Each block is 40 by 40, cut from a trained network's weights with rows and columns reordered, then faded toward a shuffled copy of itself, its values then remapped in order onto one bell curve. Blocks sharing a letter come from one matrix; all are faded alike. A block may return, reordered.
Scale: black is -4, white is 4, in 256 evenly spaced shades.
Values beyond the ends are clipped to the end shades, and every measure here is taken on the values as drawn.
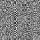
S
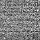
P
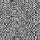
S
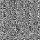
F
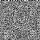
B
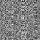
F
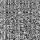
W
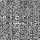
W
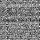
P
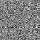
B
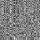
S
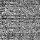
P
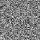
F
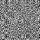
F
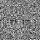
B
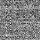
P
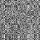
S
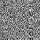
F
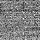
P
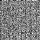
W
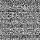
P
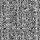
W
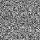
B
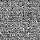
P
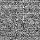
P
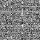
P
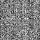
W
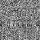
B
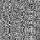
S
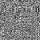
F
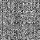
W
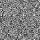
B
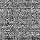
P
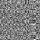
F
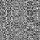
S
